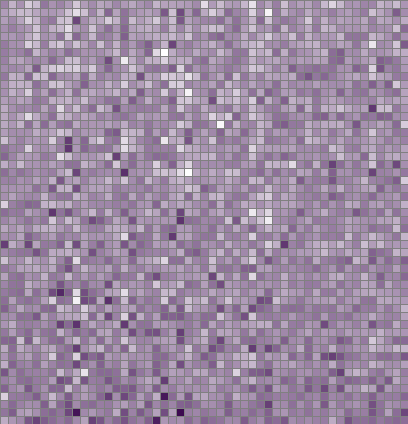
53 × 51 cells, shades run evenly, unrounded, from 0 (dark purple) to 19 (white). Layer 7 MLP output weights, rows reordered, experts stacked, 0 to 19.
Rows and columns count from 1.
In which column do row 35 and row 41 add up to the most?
32
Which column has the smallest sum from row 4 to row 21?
45
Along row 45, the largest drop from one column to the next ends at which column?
11
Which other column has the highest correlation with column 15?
20
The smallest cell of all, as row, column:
52, 23
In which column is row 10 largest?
24
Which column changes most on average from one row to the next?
10
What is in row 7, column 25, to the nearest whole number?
12
